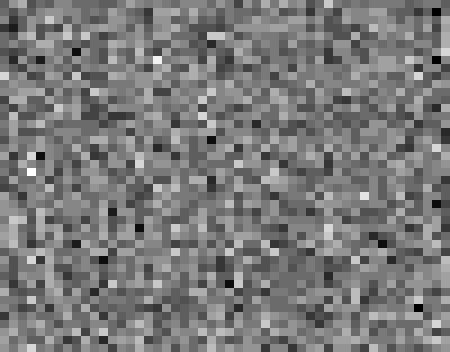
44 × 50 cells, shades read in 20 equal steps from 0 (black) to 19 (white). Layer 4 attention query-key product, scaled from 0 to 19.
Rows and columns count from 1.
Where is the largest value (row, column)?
22, 4
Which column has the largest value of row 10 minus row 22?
47
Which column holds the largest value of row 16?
24
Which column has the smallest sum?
35
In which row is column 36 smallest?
41
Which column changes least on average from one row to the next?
21
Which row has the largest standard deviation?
8
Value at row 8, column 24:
13
